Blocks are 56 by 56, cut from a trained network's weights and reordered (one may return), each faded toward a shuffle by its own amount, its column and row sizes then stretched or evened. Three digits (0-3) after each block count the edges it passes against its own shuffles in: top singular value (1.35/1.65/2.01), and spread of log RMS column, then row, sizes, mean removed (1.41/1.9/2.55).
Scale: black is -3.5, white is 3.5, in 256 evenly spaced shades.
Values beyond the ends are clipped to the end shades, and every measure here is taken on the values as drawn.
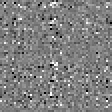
0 2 2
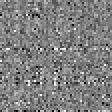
2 1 2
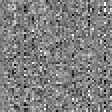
2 3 0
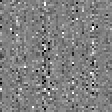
1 3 0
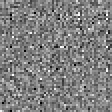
2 1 1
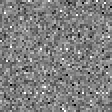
0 0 0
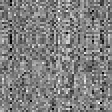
3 2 0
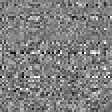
3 1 3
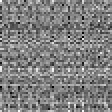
3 2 1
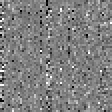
0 3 0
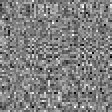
3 1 1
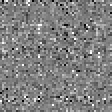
0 2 2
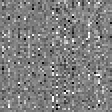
1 3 0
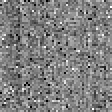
1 0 0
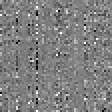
1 3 1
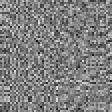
3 1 0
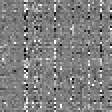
2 3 0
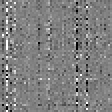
3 3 1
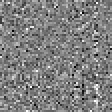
2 1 0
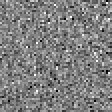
0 0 0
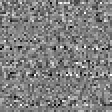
0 0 3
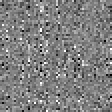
0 3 1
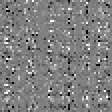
1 3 0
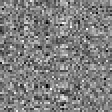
3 1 1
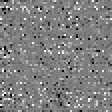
0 1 3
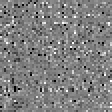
1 1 2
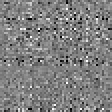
1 2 3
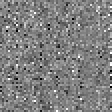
0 2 1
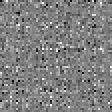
0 3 2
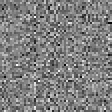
3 2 1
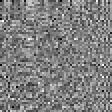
3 0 2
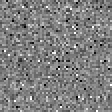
1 0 1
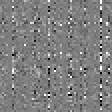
2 3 1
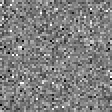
0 1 0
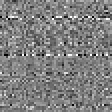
3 0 3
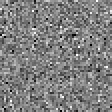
0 2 0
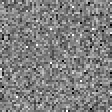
1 1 0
